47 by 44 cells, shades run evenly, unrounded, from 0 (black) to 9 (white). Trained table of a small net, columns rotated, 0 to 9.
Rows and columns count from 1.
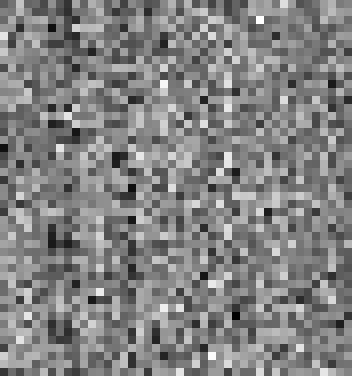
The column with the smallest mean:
9
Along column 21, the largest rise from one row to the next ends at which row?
11
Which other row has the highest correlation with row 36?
3
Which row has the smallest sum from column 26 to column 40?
38
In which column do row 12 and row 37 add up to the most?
4
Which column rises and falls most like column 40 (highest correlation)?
25
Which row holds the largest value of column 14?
19
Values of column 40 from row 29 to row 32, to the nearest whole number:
5 3 4 3
